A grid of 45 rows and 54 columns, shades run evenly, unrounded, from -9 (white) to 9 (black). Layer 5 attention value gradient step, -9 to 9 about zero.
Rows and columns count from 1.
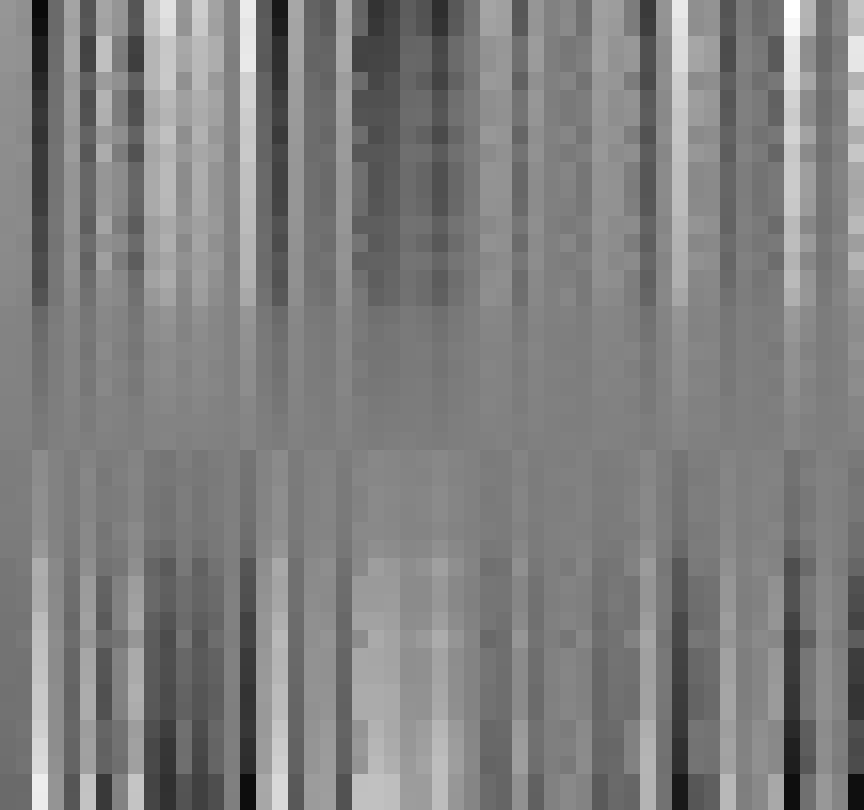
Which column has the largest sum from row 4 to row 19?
3
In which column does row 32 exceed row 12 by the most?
50
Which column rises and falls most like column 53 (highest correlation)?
36
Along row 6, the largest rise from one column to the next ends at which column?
17
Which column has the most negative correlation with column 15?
47
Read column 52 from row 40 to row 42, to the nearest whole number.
-1 -1 -1
